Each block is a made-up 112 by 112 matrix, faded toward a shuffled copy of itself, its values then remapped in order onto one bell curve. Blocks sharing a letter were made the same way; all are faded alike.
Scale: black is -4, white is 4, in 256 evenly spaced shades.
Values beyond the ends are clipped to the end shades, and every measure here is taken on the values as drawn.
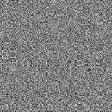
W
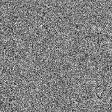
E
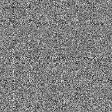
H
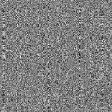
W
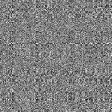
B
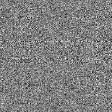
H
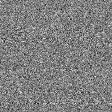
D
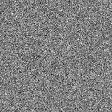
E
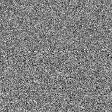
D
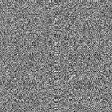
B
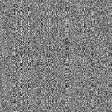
W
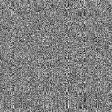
W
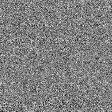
D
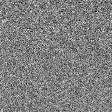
D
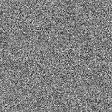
E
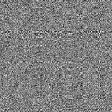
B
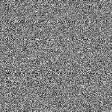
H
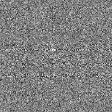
H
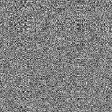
B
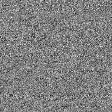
D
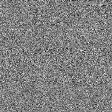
D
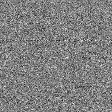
D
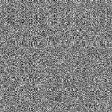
B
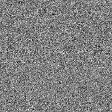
D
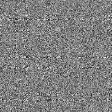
H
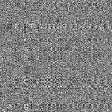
B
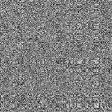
B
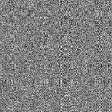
W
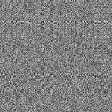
B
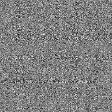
H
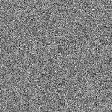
E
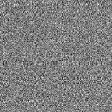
B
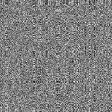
W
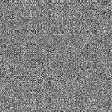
B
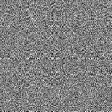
B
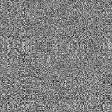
W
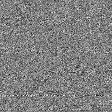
D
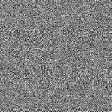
B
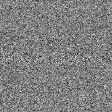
D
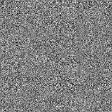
H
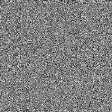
H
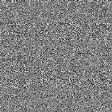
H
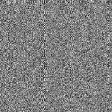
W
